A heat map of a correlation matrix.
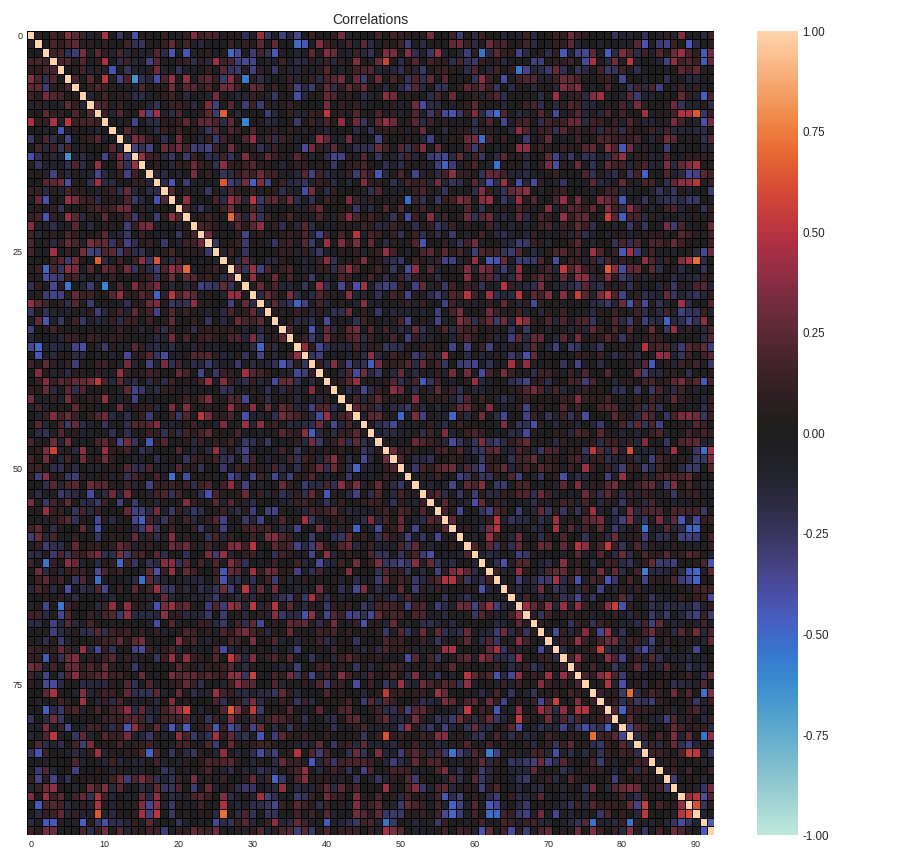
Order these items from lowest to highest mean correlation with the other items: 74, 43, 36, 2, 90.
36, 2, 90, 43, 74
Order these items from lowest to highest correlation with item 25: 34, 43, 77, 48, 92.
43, 34, 77, 92, 48
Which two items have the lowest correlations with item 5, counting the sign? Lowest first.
14, 29
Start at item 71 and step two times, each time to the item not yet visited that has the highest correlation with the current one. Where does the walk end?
7
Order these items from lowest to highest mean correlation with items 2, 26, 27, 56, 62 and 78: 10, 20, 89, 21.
89, 10, 20, 21
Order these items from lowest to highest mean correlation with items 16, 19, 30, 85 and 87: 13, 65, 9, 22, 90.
90, 65, 9, 13, 22
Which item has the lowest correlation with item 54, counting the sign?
60
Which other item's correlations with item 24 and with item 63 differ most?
9
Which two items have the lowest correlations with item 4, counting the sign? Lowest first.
66, 11
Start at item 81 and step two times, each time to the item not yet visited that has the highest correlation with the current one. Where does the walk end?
48
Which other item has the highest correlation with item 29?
64
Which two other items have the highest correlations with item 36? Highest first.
83, 37
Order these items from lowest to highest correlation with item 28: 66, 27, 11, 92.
92, 11, 27, 66
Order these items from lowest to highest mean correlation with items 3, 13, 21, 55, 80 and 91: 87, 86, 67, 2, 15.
86, 15, 2, 67, 87
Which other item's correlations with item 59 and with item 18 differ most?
38
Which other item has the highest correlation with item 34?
87
